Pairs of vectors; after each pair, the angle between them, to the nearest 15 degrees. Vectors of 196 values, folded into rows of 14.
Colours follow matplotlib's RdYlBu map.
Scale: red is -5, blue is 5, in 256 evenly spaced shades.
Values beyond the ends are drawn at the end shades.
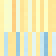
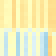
30 degrees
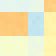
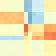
60 degrees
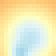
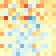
60 degrees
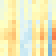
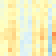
15 degrees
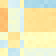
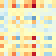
120 degrees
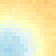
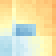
30 degrees
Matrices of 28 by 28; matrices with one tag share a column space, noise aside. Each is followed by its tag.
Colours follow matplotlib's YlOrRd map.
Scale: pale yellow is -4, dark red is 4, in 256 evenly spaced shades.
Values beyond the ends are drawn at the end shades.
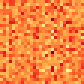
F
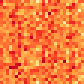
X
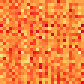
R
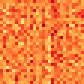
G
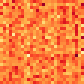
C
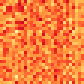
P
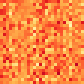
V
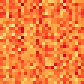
C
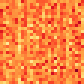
G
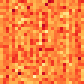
X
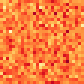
X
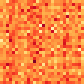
R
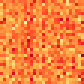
V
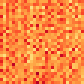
R
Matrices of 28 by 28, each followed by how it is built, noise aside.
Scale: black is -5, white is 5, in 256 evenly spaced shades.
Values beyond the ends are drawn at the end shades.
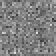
blocks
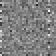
uneven columns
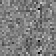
uneven columns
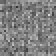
blocks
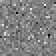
sparse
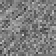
Hankel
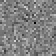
uneven columns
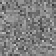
noise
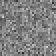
noise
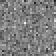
uneven columns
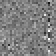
uneven columns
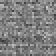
blocks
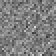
Hankel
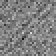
Hankel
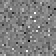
sparse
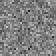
noise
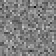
noise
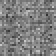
blocks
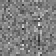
uneven columns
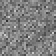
Hankel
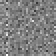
uneven columns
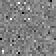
sparse
